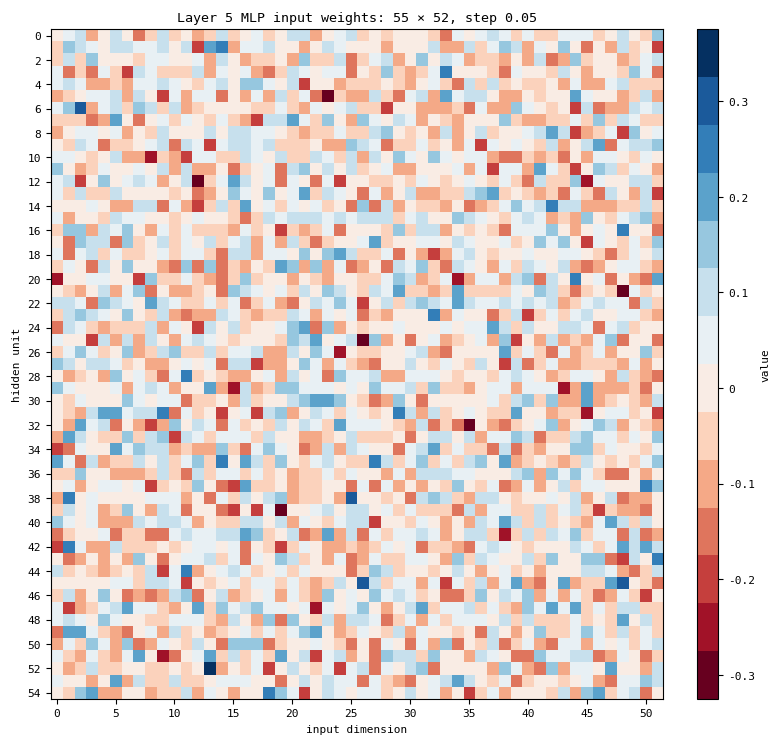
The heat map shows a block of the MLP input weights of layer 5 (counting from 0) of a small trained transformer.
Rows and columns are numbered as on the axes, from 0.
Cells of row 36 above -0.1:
41
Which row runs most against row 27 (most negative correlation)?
34
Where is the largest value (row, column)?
52, 13
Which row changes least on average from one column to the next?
15
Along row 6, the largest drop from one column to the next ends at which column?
3
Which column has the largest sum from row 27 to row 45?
45
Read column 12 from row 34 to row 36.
-0.1 0.15 0.1
